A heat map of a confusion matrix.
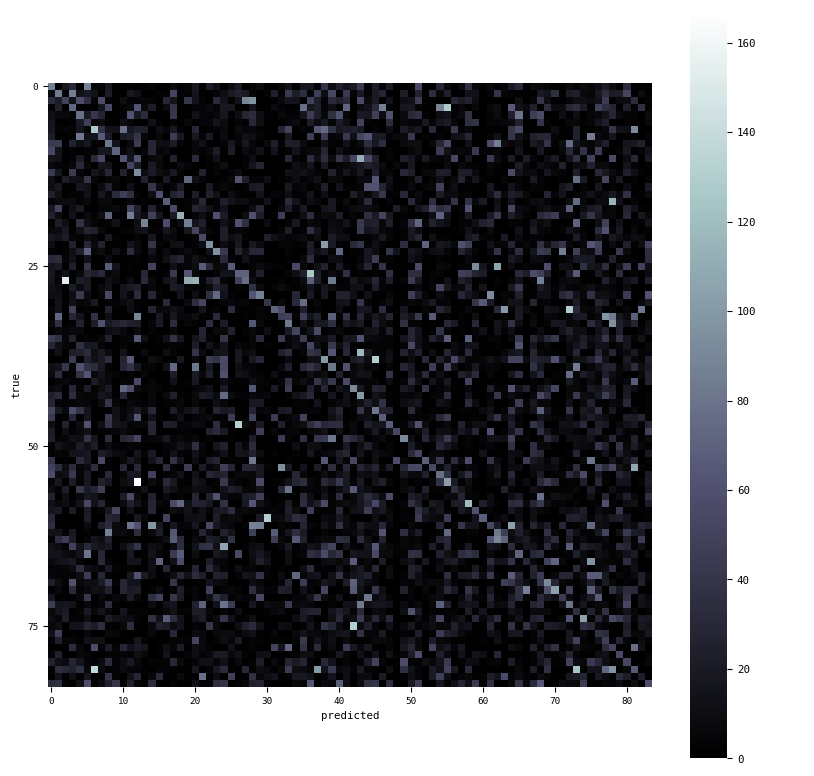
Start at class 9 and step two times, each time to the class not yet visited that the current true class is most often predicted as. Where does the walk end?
5
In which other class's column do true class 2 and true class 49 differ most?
27
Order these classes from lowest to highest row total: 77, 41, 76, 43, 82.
77, 76, 41, 82, 43
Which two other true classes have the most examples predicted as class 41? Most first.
3, 39
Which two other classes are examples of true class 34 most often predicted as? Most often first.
37, 54
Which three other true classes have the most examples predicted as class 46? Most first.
3, 62, 18
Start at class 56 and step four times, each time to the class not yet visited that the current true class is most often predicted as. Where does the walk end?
6
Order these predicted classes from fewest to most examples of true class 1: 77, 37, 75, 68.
75, 68, 77, 37
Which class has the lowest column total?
48
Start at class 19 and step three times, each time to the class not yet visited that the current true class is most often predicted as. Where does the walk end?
50
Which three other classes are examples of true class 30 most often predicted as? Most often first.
35, 60, 21
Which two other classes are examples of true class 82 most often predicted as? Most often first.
21, 63
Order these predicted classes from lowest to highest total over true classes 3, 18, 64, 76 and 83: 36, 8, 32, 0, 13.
13, 32, 0, 36, 8
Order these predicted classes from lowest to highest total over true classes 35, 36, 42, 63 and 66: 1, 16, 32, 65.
16, 32, 1, 65
